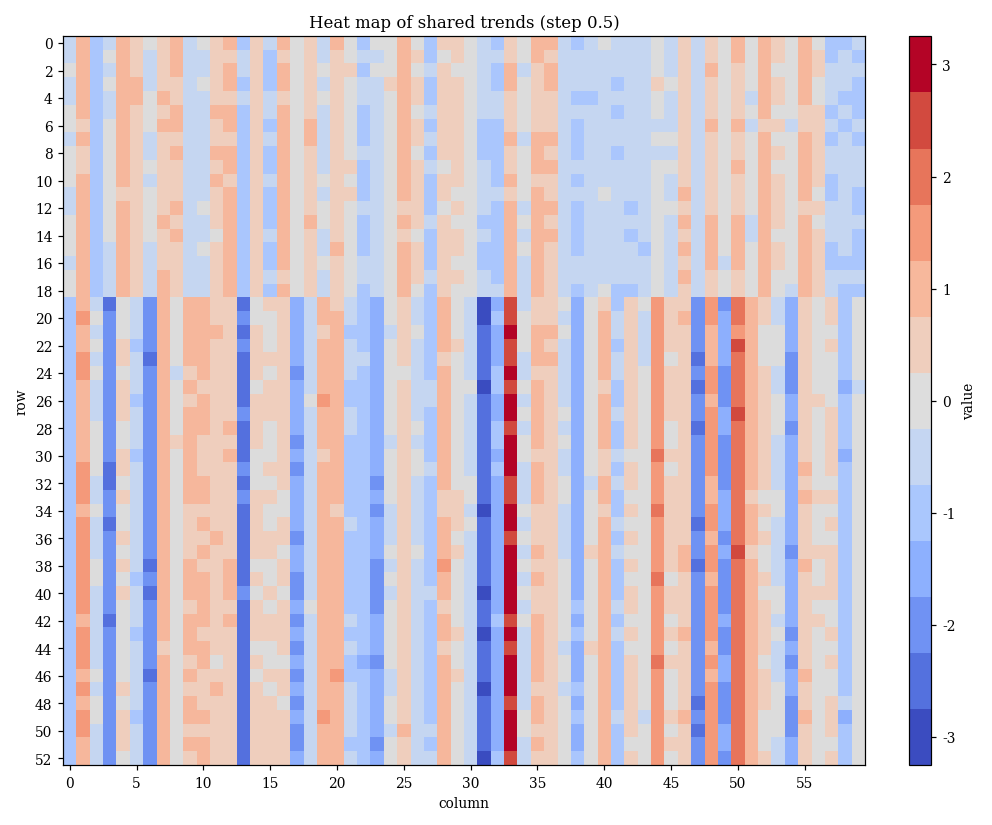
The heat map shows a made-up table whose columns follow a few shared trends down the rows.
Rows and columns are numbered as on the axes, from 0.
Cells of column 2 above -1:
34
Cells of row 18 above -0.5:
34
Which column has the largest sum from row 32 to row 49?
33
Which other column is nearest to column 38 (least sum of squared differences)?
32
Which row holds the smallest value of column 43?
15
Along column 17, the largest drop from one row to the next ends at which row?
19
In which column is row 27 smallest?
31
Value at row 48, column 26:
-0.5
